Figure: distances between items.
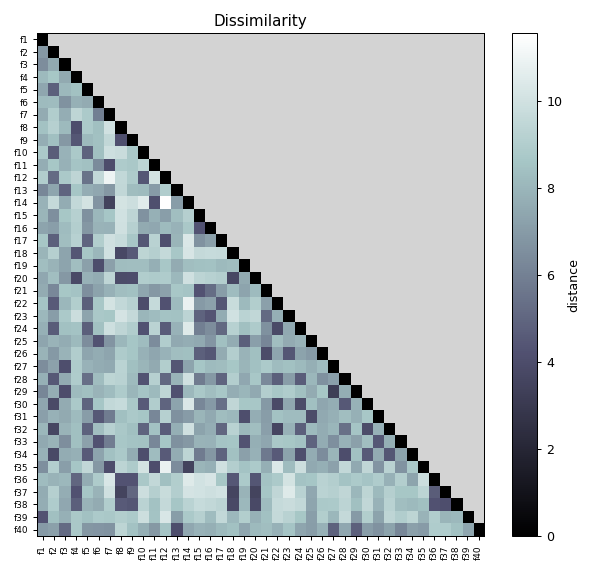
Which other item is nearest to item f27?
f29
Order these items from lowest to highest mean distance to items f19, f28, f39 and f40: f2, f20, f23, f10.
f2, f10, f20, f23
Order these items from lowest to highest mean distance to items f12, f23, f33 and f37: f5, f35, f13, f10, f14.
f5, f10, f13, f35, f14
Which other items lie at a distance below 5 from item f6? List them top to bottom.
f19, f25, f31, f33
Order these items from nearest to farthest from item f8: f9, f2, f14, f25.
f9, f25, f2, f14
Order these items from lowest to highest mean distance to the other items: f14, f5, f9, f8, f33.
f5, f33, f9, f8, f14
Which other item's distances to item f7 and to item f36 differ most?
f14
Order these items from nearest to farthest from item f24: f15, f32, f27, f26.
f32, f15, f26, f27
